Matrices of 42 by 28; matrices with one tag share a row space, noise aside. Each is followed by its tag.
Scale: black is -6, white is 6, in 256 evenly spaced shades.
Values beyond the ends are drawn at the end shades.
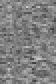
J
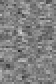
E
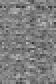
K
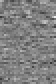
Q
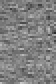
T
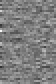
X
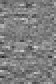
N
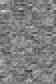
N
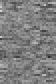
X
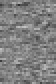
X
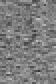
J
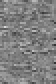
Q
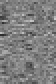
N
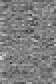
N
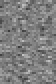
E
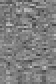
J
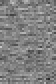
T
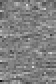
X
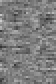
X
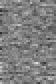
X
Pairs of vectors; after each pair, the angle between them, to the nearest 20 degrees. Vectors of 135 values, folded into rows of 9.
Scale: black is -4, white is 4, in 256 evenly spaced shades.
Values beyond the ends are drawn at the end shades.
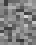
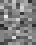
100 degrees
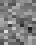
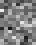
100 degrees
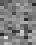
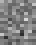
140 degrees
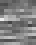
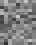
100 degrees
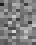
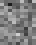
100 degrees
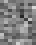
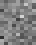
100 degrees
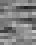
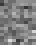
60 degrees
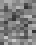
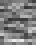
60 degrees
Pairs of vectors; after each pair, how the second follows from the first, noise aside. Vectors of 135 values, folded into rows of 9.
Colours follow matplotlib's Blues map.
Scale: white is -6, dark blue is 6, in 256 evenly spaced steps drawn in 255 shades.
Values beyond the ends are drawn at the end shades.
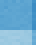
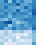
scaled up.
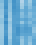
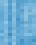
wrapped around, shrunk.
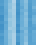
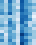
reversed, negated, scaled up.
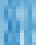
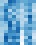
scaled up.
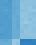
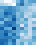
reversed, negated, scaled up.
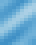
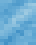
shrunk.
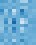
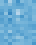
wrapped around, shrunk.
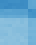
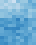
negated.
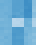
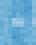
shrunk.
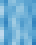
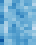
wrapped around, negated.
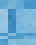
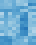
reversed.
